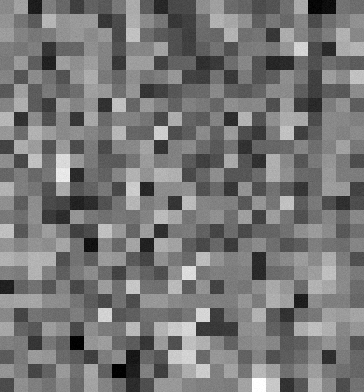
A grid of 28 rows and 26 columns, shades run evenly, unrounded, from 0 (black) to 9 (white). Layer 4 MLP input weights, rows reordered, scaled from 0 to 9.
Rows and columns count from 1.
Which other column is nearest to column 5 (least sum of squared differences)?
25
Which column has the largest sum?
1
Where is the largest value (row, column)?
28, 19
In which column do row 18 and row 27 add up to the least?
9
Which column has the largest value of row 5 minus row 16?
5
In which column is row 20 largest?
14
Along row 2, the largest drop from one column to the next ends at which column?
8
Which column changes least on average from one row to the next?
23
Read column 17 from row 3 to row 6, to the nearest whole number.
6 3 4 2
